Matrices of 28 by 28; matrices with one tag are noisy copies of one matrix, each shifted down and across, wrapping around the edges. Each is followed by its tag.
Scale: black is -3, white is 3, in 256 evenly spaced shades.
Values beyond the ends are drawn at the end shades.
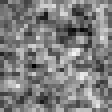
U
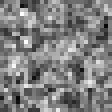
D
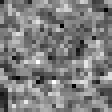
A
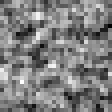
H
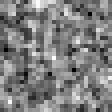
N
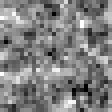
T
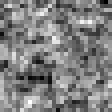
U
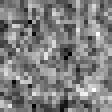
N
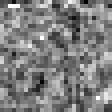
A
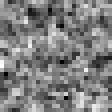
H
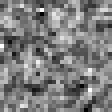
H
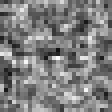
A
